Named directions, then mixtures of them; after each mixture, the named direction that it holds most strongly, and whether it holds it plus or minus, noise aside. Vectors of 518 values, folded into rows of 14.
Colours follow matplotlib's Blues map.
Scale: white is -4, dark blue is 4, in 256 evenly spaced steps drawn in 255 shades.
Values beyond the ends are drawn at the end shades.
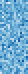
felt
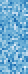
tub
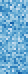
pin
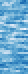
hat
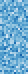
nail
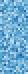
nail, plus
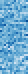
hat, minus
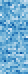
pin, plus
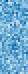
tub, minus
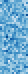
nail, minus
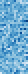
felt, plus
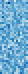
felt, minus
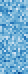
pin, plus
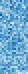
pin, minus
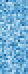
felt, plus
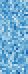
tub, minus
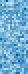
felt, plus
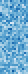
pin, minus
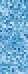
pin, minus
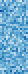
nail, plus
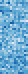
pin, plus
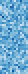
pin, minus
